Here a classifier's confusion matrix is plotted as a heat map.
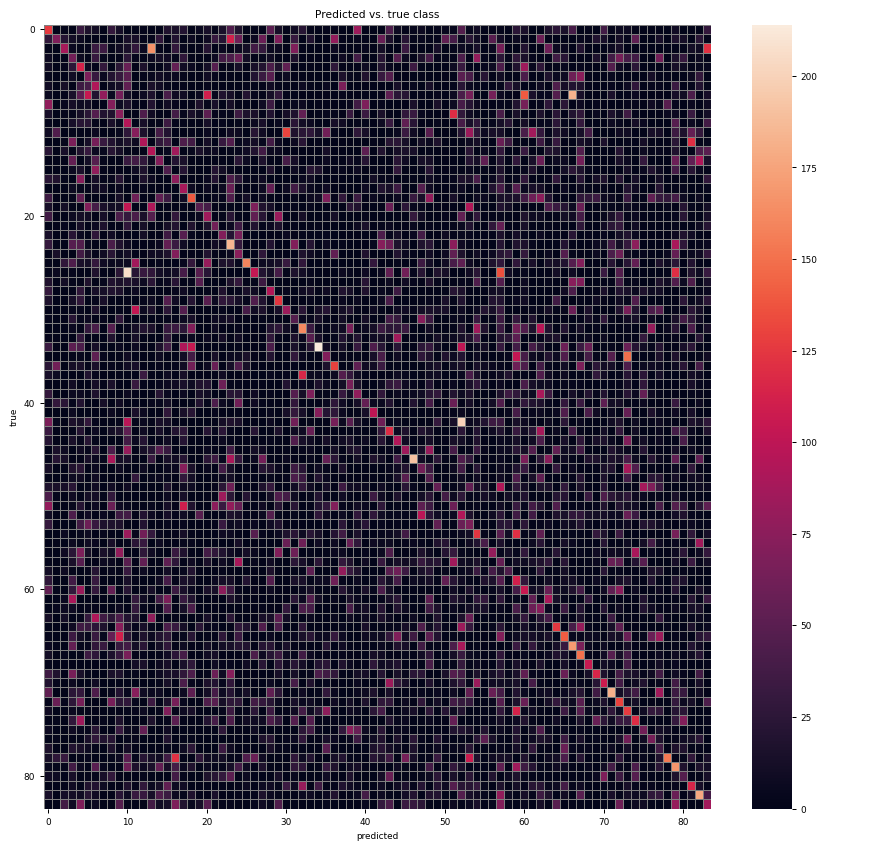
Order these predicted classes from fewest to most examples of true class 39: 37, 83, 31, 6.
83, 6, 37, 31
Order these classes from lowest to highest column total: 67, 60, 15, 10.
15, 60, 67, 10
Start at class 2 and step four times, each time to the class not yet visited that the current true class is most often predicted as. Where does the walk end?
60
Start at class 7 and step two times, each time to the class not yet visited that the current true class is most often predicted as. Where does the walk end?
52
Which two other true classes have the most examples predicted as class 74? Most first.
56, 23
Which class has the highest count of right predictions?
34
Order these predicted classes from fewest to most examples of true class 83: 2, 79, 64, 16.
2, 64, 16, 79
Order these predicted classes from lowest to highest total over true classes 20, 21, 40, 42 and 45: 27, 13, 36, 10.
27, 13, 36, 10
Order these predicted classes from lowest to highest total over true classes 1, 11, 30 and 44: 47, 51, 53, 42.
47, 51, 42, 53
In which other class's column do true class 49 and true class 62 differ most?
57
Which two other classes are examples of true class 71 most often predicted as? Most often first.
77, 11
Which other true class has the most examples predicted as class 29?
20
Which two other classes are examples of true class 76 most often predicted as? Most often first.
73, 55
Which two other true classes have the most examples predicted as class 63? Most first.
61, 46
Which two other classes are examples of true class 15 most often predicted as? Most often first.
6, 79
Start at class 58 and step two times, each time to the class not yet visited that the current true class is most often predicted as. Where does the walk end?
32
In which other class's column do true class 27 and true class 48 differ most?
66
